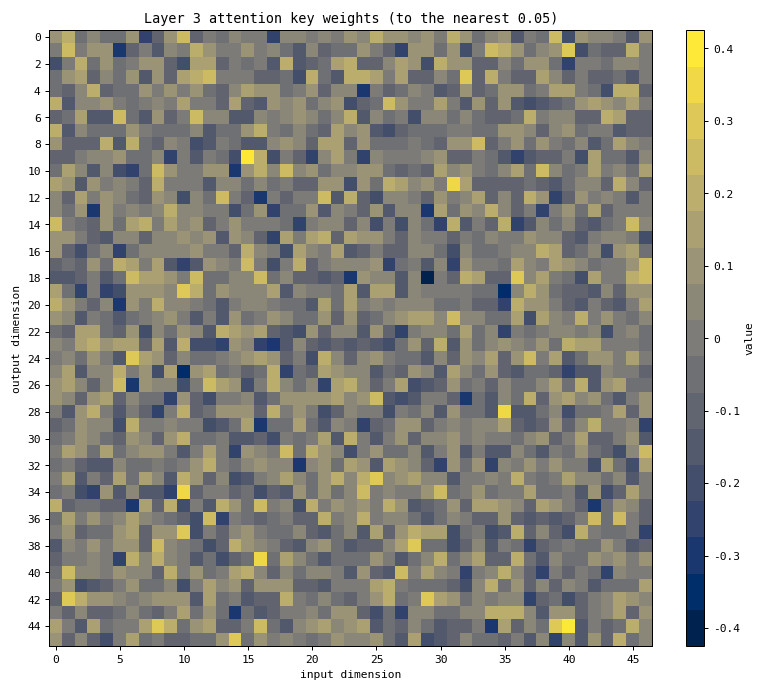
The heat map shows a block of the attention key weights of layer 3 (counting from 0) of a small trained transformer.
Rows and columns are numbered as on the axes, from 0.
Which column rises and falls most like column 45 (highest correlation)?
7
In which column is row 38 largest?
28
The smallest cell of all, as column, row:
29, 18
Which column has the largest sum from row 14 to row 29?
6
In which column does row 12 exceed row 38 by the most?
37
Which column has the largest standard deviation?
10
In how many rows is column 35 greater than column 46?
22
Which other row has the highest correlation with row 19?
20
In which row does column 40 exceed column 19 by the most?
1
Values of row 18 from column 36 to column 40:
0.3 0.05 0.15 0 -0.05
